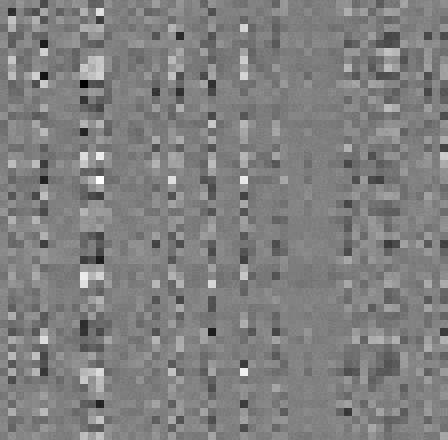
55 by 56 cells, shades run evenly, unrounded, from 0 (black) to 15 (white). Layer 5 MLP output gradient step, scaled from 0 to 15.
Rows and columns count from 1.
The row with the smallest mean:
31
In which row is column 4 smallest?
2
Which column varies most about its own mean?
13
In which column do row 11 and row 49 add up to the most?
6
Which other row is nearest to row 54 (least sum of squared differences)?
37
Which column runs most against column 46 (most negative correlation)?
47
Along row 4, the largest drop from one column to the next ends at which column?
32
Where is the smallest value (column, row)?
11, 11
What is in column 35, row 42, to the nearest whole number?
4
